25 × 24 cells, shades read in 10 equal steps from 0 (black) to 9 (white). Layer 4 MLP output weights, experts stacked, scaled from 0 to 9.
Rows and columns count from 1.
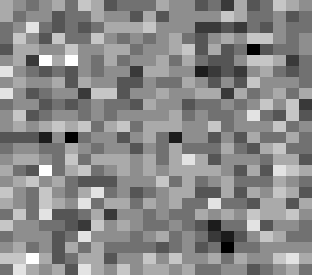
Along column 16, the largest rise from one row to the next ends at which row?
8
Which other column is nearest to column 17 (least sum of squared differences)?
24
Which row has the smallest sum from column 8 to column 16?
23
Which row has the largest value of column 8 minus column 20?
5
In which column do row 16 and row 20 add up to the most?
4
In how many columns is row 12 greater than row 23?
15
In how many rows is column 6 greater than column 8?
8
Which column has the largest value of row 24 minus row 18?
3
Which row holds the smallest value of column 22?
11
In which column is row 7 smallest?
16
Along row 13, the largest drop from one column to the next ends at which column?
6
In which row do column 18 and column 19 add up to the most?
2
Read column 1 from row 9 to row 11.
8 4 5
